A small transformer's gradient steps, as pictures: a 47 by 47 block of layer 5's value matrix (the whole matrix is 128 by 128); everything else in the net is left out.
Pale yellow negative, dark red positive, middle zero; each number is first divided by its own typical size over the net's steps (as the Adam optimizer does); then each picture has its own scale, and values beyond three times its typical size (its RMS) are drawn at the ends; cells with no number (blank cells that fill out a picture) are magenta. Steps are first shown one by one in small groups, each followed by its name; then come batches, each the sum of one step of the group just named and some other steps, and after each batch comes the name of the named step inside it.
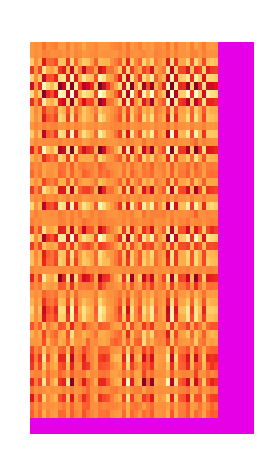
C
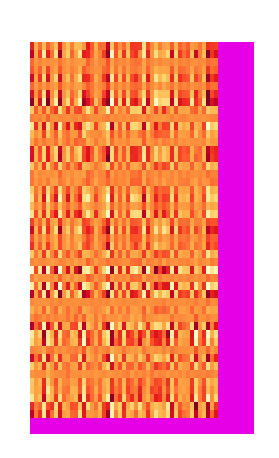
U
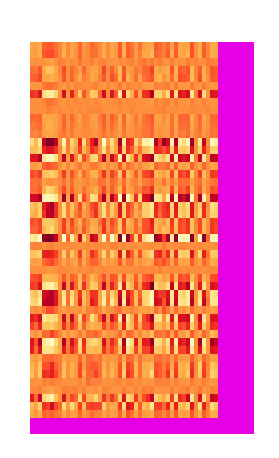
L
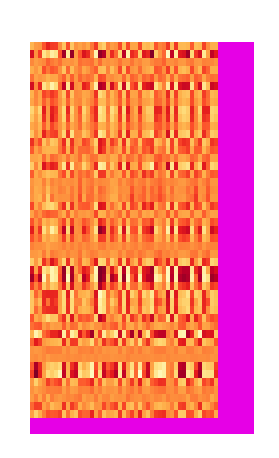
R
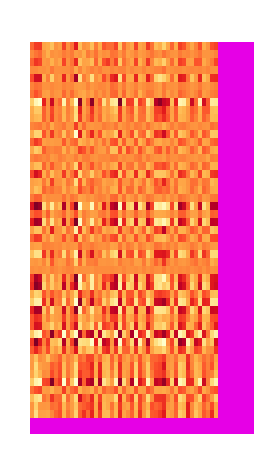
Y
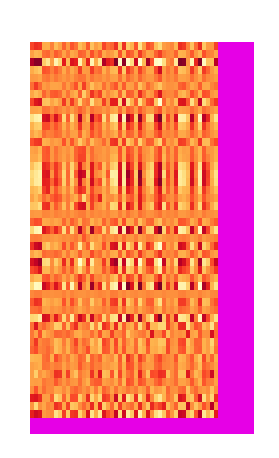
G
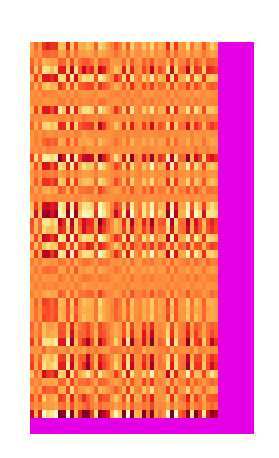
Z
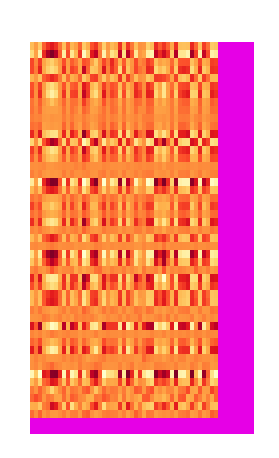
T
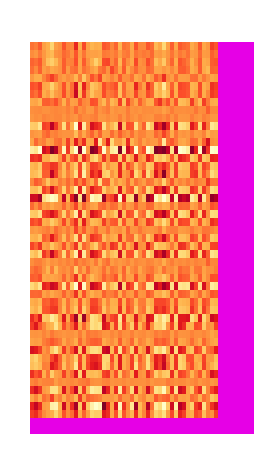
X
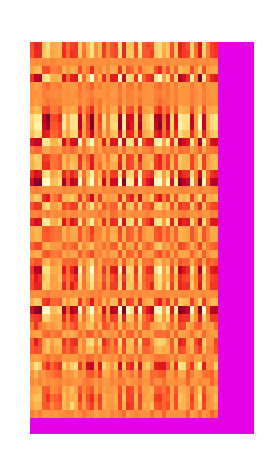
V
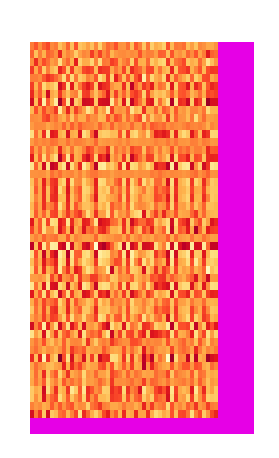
U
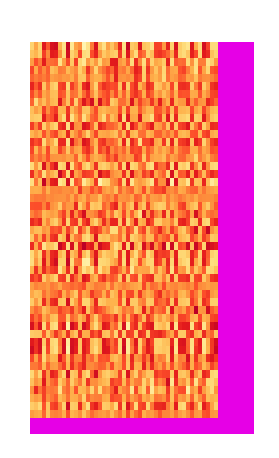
T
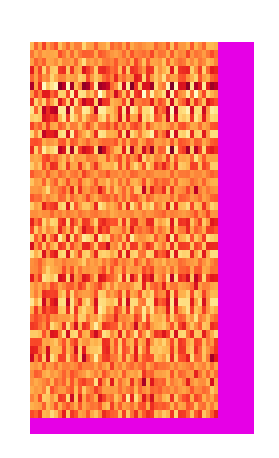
C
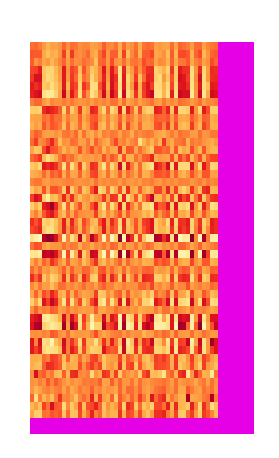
L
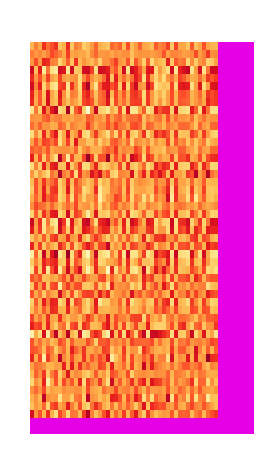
U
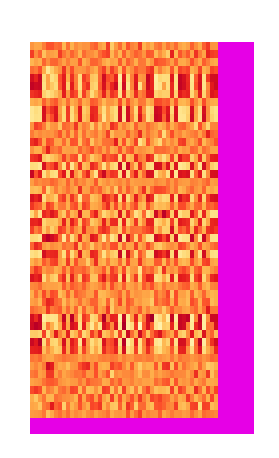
L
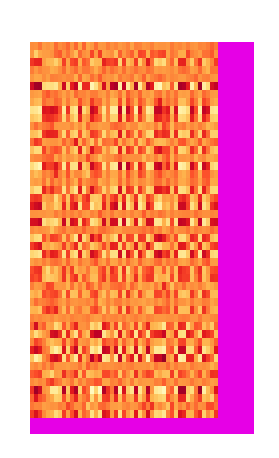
X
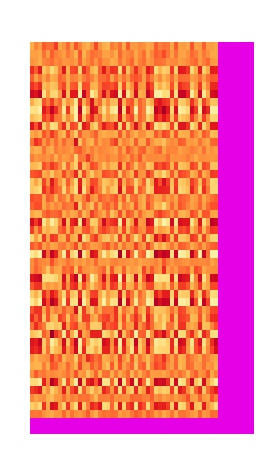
Y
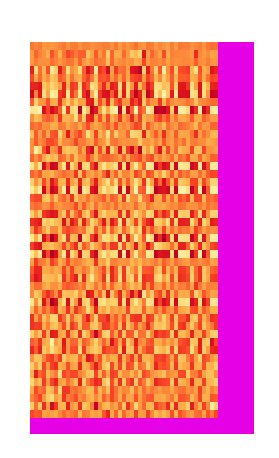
L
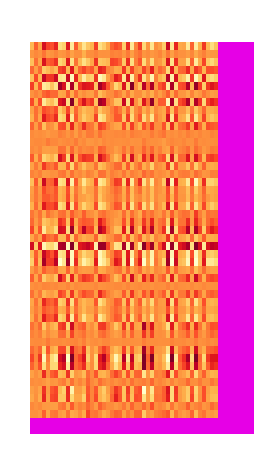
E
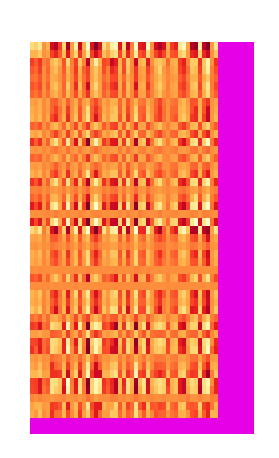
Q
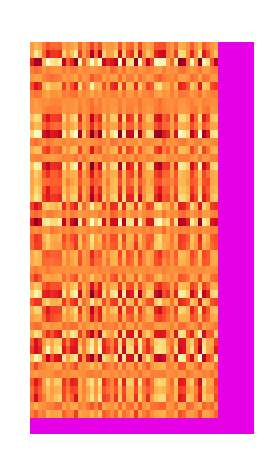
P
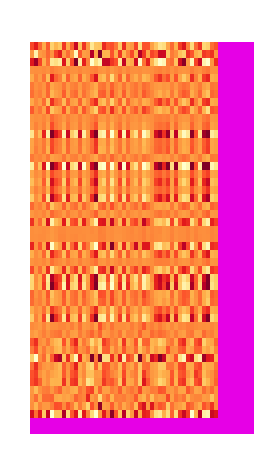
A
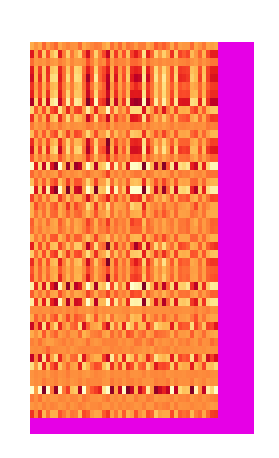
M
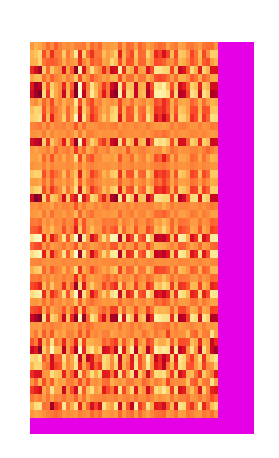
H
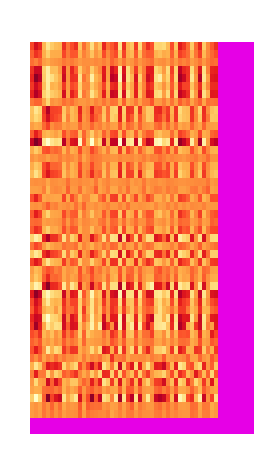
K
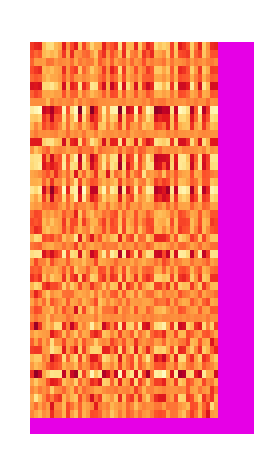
K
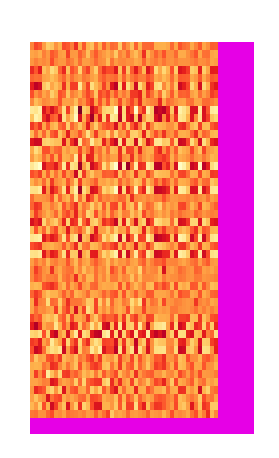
K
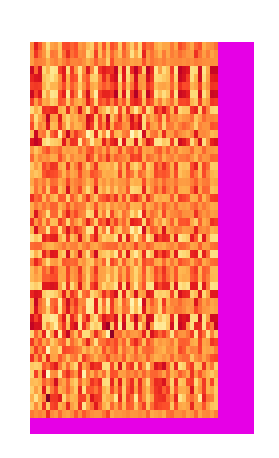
K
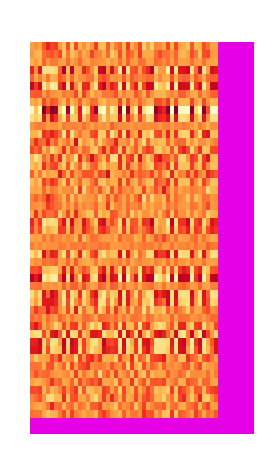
H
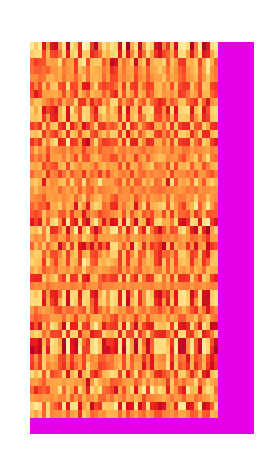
Q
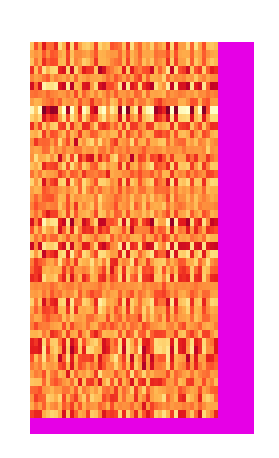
E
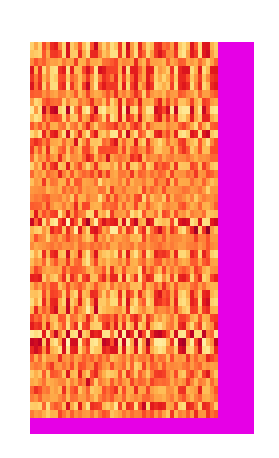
Q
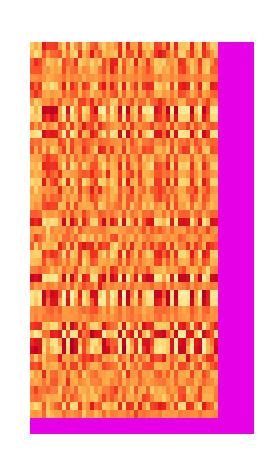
P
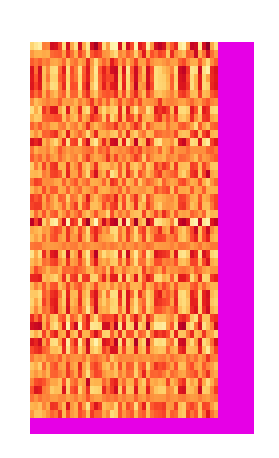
Q
